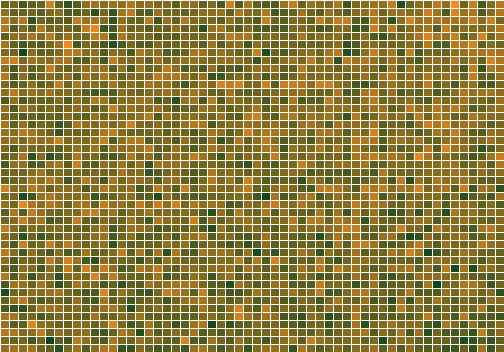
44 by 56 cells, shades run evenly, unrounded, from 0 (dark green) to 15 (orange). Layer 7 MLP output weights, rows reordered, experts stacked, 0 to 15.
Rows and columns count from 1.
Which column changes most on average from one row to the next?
3
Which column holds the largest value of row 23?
28
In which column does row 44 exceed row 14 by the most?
2
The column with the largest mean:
42
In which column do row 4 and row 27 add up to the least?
23
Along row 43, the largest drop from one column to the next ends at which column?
22
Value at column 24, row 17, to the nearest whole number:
10
